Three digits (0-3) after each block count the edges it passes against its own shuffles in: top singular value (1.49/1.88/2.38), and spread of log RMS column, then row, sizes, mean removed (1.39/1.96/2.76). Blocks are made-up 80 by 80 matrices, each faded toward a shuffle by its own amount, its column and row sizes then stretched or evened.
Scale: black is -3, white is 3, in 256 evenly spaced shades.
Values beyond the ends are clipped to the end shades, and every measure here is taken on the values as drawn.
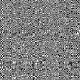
3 2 2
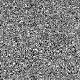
1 0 1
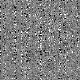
0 3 1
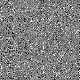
1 1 1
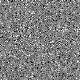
1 0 2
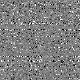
0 1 3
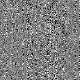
1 3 0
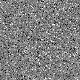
0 0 0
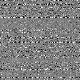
2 0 3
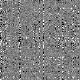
1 3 2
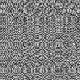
3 1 0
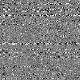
2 1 3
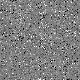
0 2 1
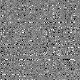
0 2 3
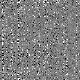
1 3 1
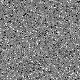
0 0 0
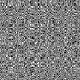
3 2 1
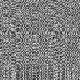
3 0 1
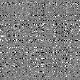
1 2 3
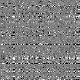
3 2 3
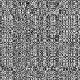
3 1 2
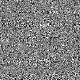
0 1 2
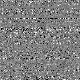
0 0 3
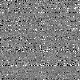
1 1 3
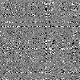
2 2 3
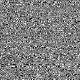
0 0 3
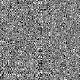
2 2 1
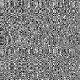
3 2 0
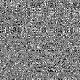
2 0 2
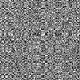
3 1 2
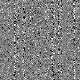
1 3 0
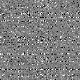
1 2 3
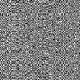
3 2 1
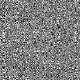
1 3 1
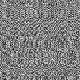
3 0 0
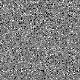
1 1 2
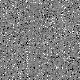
0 2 0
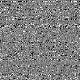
2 1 3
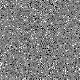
1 1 1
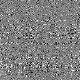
0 1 3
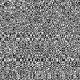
3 0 2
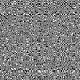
3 1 2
